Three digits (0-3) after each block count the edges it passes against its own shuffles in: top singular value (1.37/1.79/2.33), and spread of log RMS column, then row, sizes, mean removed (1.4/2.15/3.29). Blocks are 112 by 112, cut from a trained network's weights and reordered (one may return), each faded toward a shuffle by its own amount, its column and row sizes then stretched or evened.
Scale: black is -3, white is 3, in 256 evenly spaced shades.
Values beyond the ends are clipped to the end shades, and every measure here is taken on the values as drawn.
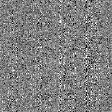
1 3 1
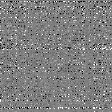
1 2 3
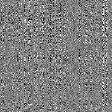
2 3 2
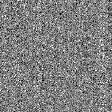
1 1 0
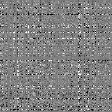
1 3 3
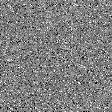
0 0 2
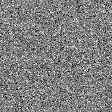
0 0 1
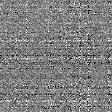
2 2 2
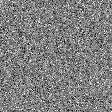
1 0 0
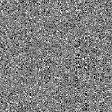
2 2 1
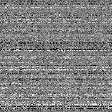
3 1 3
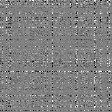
1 3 3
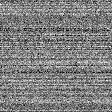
3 0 2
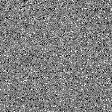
0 1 2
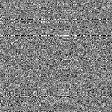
3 0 2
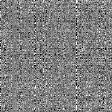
1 3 1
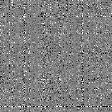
2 3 2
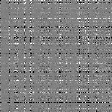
3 3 3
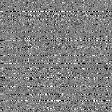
3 1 3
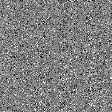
0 2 1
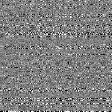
2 1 3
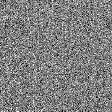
1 1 0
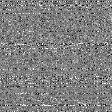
1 0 3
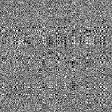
3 2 2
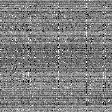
3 2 1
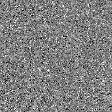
1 1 1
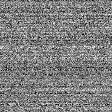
2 0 2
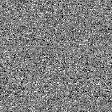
0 0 2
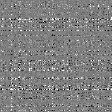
1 2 3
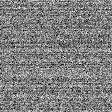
2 1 0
